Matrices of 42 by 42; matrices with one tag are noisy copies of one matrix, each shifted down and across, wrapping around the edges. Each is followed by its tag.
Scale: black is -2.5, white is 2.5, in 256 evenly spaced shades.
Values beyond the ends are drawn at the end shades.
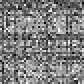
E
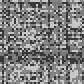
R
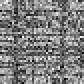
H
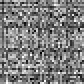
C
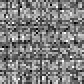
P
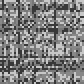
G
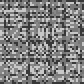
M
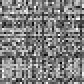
C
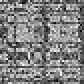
H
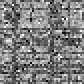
H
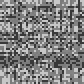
R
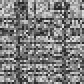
H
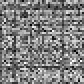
M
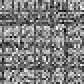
G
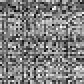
E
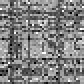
H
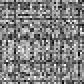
C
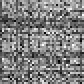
E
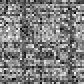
H
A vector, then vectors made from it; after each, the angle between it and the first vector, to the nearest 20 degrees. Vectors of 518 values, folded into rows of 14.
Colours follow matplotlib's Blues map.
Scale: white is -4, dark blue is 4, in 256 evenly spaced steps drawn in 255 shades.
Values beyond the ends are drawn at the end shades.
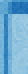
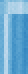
160 degrees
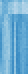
140 degrees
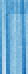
80 degrees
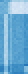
160 degrees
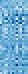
100 degrees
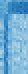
20 degrees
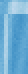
160 degrees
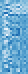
120 degrees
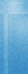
120 degrees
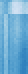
140 degrees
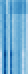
60 degrees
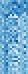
60 degrees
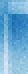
120 degrees
